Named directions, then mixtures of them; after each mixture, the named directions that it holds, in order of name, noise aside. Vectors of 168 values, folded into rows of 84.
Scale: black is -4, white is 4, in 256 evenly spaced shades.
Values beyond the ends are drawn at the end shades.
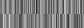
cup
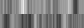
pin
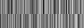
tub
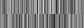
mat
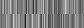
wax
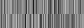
wax.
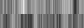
pin.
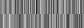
cup.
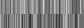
pin, tub.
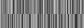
tub.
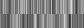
mat, pin.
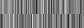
cup, wax.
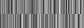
tub.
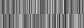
cup.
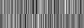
cup, tub, wax.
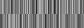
cup, tub, wax.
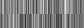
cup, pin, wax.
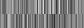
mat.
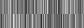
wax.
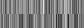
cup, pin, tub.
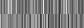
tub, wax.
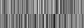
mat.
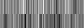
mat, pin, wax.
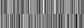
cup, mat, tub.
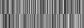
cup.
